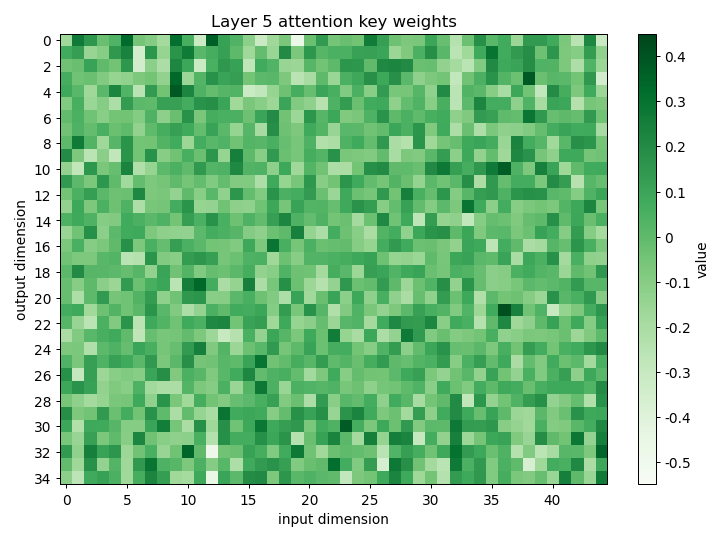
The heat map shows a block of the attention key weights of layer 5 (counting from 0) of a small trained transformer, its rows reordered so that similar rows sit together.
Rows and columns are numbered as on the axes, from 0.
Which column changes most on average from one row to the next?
10
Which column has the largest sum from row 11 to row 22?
33
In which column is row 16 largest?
17
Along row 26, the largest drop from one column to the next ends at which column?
1
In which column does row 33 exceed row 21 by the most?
22
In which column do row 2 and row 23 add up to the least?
6
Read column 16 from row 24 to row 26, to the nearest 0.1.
0 0.3 0
